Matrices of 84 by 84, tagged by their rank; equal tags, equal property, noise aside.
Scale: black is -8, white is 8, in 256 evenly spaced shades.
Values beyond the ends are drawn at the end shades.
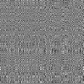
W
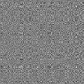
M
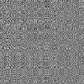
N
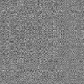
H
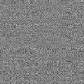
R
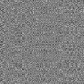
N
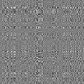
W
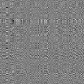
W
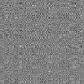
M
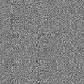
R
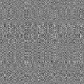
N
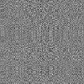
H
